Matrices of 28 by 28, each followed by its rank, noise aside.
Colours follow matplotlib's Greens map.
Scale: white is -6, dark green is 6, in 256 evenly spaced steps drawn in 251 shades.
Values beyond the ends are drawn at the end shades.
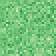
eight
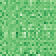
four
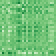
two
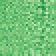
six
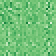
four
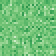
six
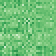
four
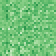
eight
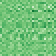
three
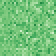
eight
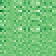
two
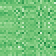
four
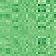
two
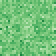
eight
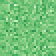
six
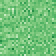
six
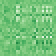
two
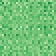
three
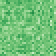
four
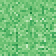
eight
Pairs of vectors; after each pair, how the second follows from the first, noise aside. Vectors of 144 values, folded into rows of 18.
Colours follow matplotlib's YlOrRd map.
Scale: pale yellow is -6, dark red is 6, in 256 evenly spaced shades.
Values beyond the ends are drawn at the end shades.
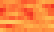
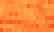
negated, shrunk.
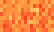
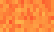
reversed, shrunk.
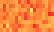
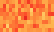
copied.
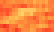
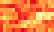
wrapped around, scaled up.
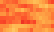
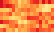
wrapped around, scaled up.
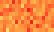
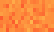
negated, shrunk.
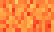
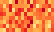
negated, scaled up.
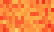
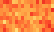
copied.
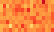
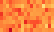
reversed.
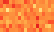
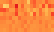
reversed, partly zeroed.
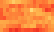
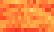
copied.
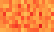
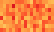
reversed.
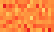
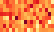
wrapped around, scaled up.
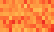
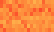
reversed, shrunk.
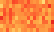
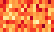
wrapped around, scaled up.
